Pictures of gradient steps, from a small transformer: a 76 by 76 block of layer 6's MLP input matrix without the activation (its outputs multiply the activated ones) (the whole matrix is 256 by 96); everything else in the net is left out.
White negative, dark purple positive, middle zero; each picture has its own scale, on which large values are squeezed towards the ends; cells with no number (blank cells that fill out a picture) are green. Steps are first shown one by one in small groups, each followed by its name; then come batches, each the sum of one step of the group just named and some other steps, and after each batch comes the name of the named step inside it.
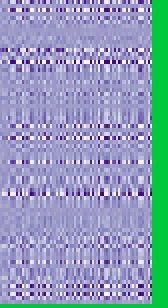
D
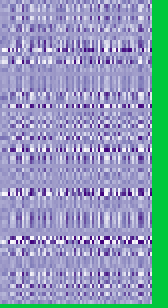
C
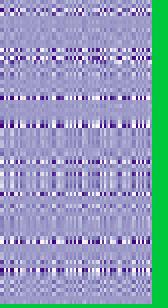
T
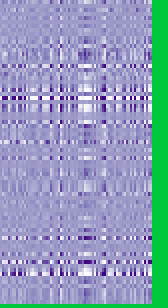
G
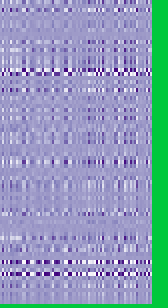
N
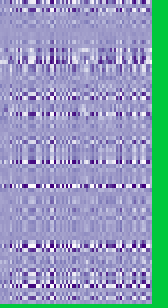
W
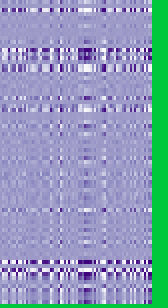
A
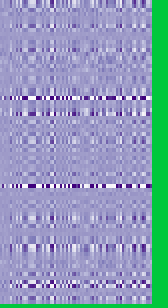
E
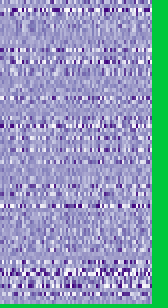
D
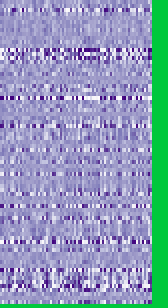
T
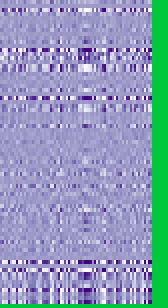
A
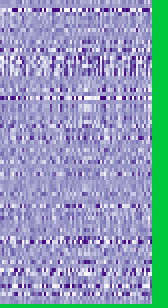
G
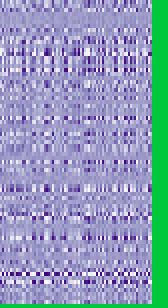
N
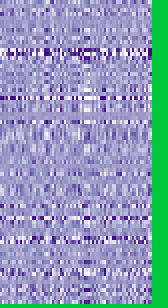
G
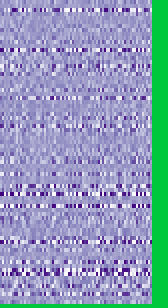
E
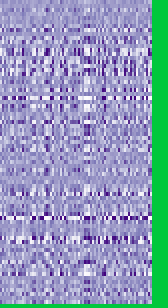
G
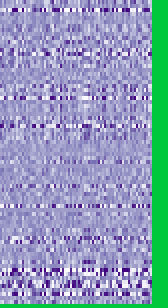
G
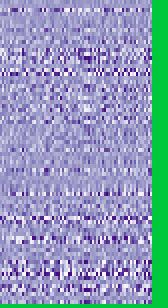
N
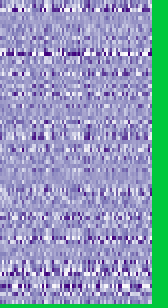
C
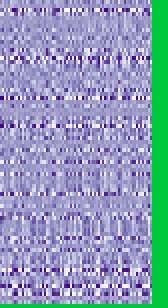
T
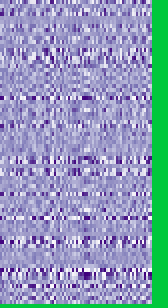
W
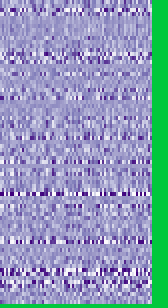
T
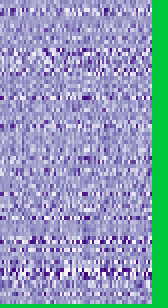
N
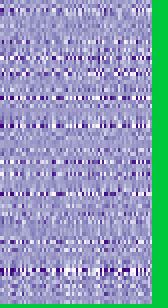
T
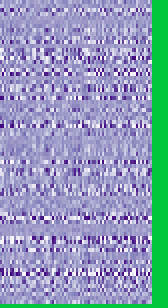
T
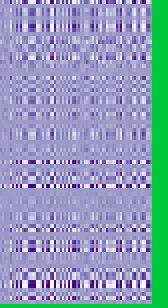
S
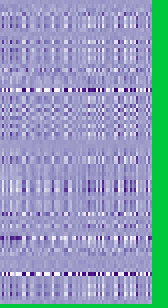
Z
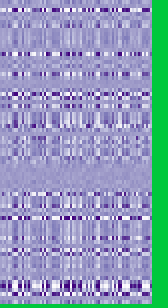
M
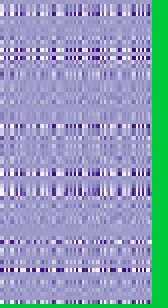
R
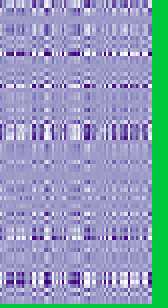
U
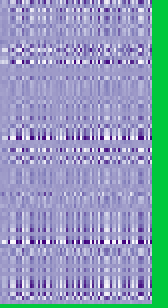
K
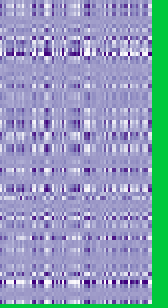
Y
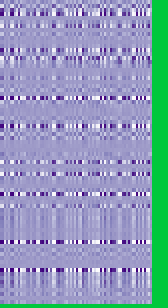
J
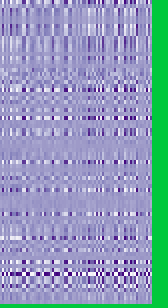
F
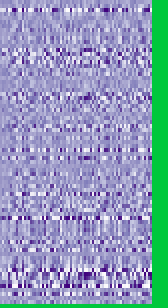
M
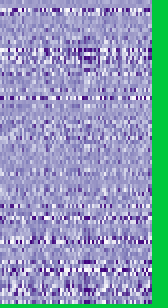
K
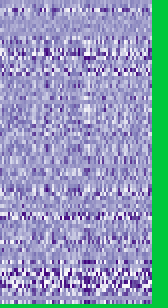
Y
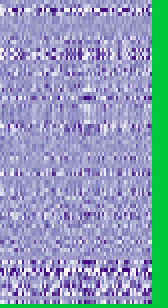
R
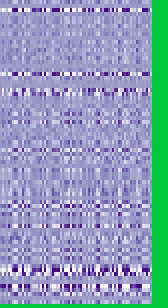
Z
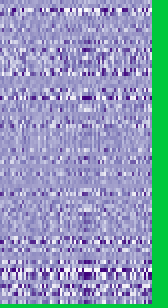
J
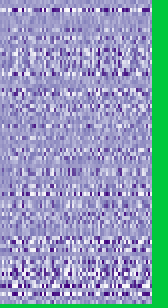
M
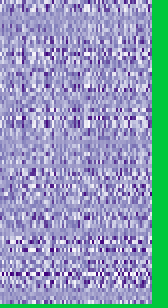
F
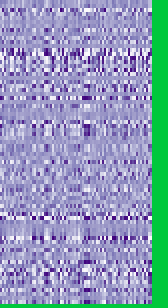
U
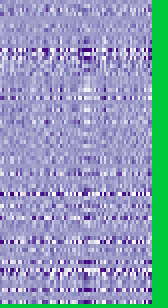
J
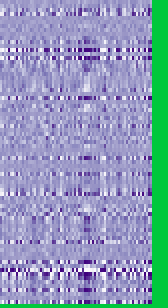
R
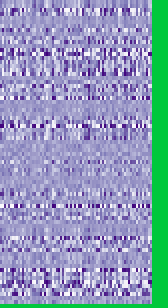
U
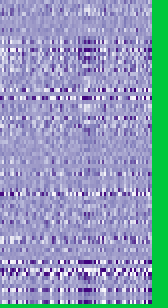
F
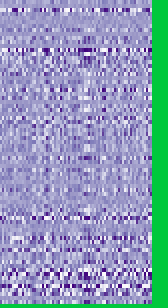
F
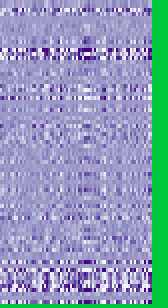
U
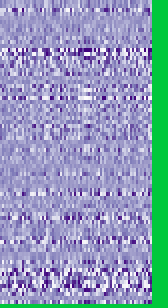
U
